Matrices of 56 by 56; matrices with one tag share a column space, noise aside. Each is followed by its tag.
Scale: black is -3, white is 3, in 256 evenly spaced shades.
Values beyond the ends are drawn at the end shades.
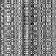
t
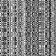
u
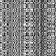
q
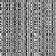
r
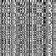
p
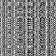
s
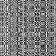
u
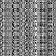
q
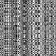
t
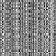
r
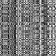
t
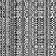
s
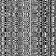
u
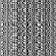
q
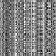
r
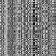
t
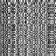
p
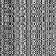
t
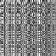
p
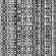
t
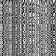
p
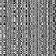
t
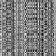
r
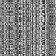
t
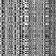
t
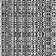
u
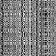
u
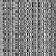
r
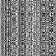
u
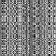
t
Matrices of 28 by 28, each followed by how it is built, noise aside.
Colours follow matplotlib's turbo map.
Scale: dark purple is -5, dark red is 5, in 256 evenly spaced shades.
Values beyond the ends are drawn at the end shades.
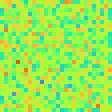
repeating rows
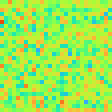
blocks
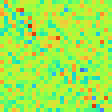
banded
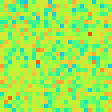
noise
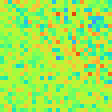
upper triangular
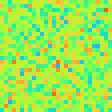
noise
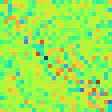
banded
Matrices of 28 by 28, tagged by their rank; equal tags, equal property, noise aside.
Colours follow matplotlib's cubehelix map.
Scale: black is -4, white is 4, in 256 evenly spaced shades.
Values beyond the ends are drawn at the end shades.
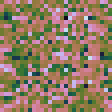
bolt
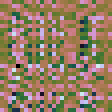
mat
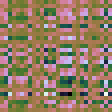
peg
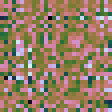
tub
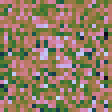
bolt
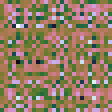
mat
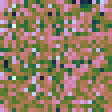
bolt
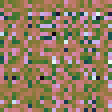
tub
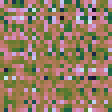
mat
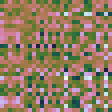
mat
